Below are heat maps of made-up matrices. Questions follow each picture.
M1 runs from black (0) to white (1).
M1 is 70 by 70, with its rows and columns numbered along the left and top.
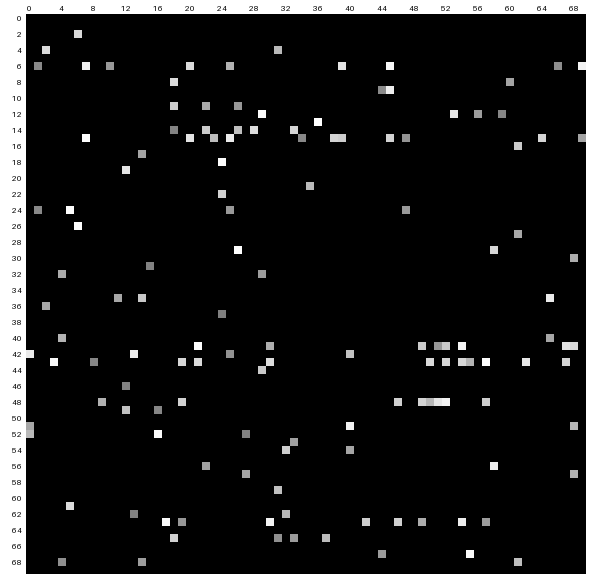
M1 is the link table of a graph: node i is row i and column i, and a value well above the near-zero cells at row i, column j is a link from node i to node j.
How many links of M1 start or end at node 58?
2
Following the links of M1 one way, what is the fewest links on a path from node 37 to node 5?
2
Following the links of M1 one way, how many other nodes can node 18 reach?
5
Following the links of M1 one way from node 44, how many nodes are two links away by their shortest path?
2
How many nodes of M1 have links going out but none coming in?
4
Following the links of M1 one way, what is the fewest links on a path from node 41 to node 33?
3
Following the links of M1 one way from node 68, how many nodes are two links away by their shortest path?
8
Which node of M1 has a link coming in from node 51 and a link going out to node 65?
node 40
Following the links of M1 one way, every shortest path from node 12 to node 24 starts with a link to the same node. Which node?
node 56
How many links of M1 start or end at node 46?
3
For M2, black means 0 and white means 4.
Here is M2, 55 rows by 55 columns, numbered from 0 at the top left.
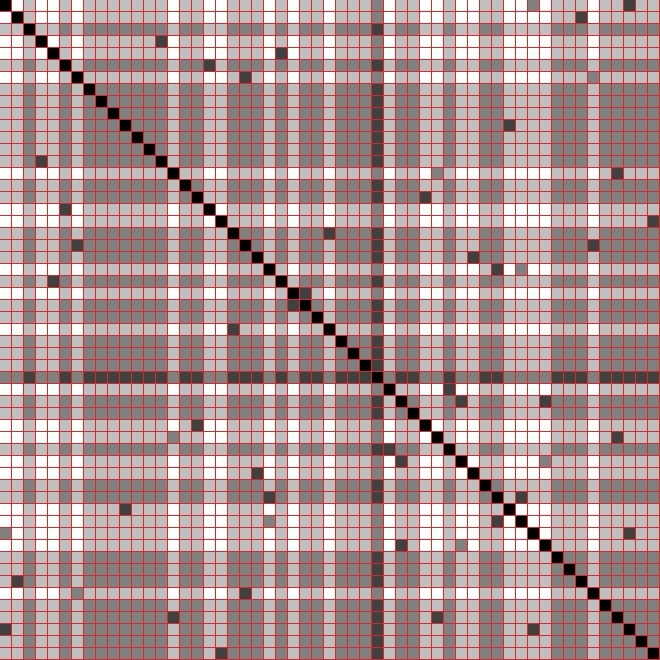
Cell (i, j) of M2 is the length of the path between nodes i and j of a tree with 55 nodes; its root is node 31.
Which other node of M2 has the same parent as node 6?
49
